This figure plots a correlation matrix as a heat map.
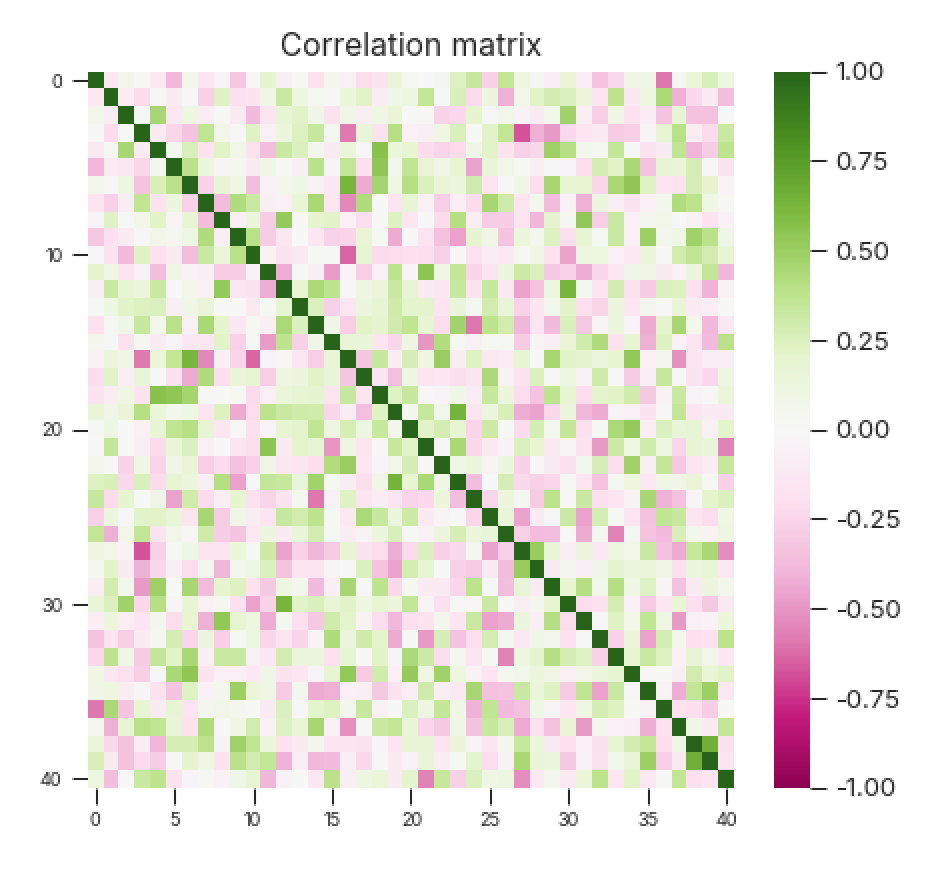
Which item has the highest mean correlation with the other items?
20
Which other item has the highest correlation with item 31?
8
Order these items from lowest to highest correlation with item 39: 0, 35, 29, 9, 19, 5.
19, 5, 29, 0, 9, 35
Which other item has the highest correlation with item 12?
30
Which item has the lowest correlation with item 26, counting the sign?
33
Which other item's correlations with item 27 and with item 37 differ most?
3
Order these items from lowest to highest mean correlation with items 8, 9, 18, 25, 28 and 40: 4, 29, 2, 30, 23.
23, 2, 30, 29, 4
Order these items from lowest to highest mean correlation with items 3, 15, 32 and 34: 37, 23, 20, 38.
38, 23, 37, 20
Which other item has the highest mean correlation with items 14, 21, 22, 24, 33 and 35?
6
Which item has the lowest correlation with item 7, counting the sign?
16
